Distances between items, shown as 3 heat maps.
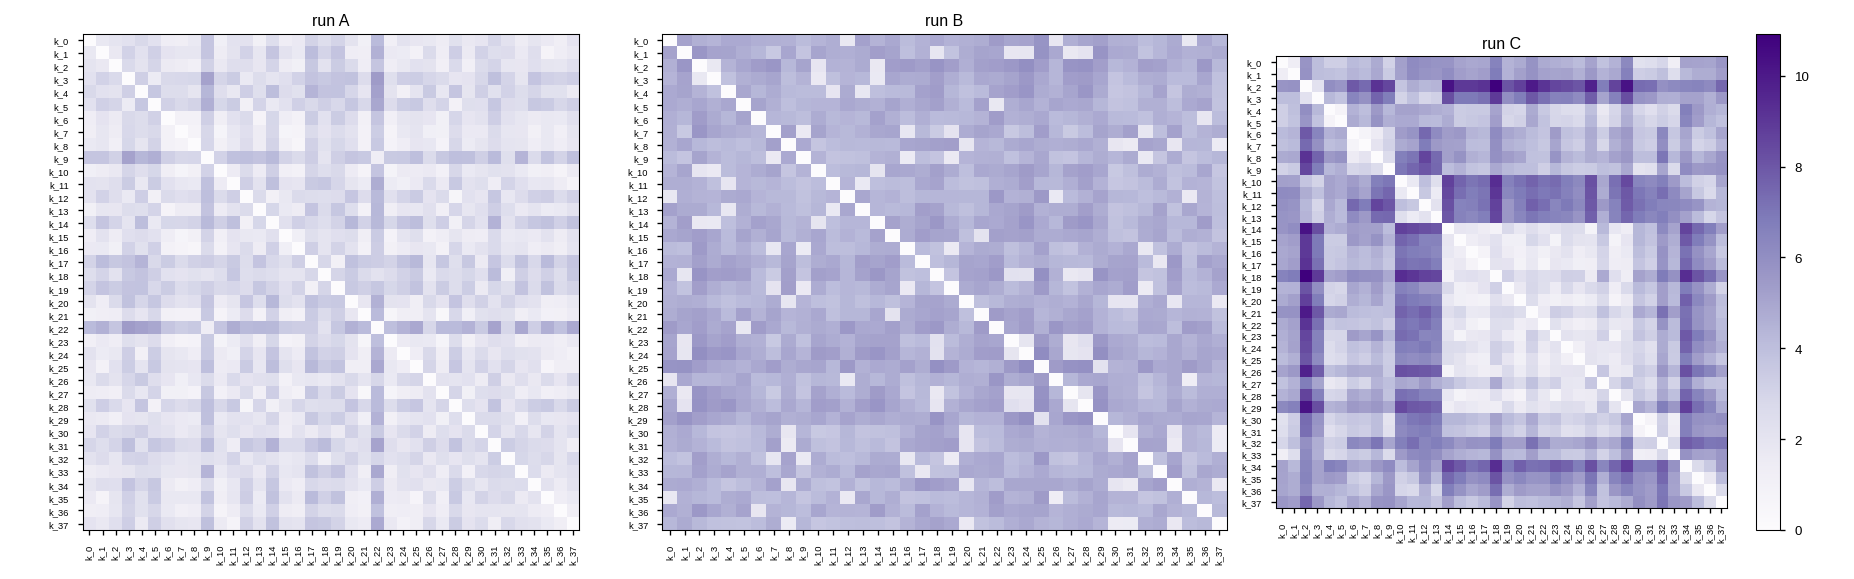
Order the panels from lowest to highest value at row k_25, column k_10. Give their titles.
run A, run B, run C
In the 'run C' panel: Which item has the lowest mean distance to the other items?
k_25
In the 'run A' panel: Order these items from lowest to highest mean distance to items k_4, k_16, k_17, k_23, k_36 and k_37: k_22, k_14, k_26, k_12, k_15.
k_15, k_26, k_12, k_14, k_22
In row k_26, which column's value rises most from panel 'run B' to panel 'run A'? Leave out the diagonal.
k_35
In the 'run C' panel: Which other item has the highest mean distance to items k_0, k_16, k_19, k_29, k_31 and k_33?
k_2
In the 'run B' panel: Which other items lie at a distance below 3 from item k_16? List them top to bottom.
k_7, k_9, k_19, k_32
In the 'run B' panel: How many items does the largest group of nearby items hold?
6
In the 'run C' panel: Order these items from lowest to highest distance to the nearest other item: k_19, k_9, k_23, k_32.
k_23, k_19, k_9, k_32
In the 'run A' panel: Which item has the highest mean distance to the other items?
k_22
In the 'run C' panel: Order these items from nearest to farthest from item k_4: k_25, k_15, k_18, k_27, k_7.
k_27, k_25, k_15, k_7, k_18
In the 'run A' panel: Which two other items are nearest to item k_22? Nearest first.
k_9, k_18
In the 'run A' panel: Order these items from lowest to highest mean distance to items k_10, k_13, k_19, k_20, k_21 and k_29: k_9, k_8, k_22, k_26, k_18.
k_8, k_26, k_18, k_9, k_22
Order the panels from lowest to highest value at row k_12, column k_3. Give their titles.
run A, run C, run B
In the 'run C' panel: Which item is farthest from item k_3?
k_18
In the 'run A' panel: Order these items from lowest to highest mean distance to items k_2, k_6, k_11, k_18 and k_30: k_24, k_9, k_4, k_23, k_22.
k_23, k_24, k_4, k_9, k_22
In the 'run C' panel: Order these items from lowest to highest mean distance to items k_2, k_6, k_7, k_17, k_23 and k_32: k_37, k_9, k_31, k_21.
k_31, k_9, k_21, k_37
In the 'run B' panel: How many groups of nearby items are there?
11
